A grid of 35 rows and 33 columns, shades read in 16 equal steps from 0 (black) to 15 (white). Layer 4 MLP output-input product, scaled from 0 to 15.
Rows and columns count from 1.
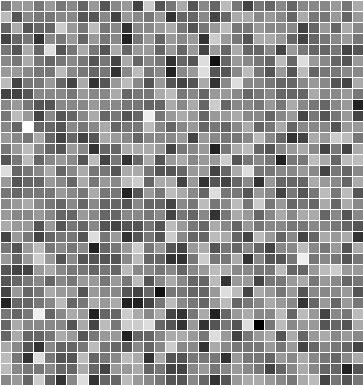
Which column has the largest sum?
22
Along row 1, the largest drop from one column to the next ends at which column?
15
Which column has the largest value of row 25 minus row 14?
20
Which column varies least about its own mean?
7
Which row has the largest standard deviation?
30
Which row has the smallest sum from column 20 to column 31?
17
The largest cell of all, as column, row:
3, 12
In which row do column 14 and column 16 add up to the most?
11
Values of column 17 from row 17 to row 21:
4 10 8 7 9
